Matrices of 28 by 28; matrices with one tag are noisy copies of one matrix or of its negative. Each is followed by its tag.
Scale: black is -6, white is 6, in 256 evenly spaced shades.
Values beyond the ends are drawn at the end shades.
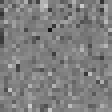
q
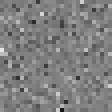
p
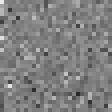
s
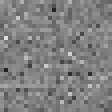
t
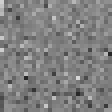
s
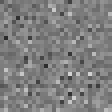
t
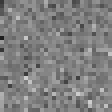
s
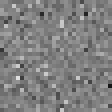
p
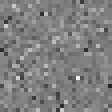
p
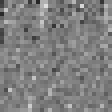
q
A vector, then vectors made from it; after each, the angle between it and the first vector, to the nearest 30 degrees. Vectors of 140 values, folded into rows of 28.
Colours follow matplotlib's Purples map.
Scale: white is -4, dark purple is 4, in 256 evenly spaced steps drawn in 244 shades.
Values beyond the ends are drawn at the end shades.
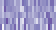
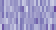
150 degrees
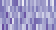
120 degrees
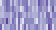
30 degrees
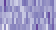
60 degrees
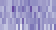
90 degrees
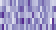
120 degrees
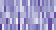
30 degrees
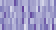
120 degrees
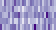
60 degrees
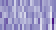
90 degrees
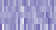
30 degrees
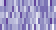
60 degrees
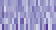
150 degrees
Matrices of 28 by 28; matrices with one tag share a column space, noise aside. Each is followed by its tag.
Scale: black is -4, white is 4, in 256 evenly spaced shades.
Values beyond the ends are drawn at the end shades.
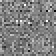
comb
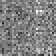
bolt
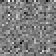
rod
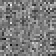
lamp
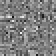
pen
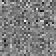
comb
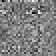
rod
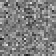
lamp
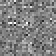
comb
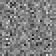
lamp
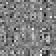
pen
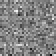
bolt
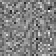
lamp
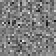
comb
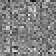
rod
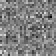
pen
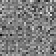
rod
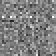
pen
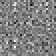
comb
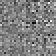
comb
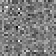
rod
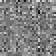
rod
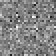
pen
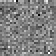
rod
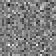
lamp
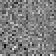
bolt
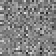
rod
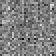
lamp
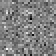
bolt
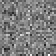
bolt
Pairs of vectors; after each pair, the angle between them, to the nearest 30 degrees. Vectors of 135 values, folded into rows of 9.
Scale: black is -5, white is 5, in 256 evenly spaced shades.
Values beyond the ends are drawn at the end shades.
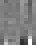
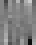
120 degrees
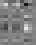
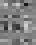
30 degrees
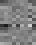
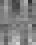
60 degrees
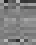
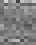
150 degrees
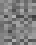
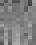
90 degrees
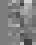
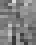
60 degrees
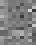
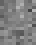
150 degrees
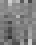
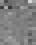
120 degrees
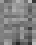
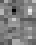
120 degrees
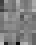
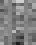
60 degrees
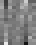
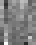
30 degrees
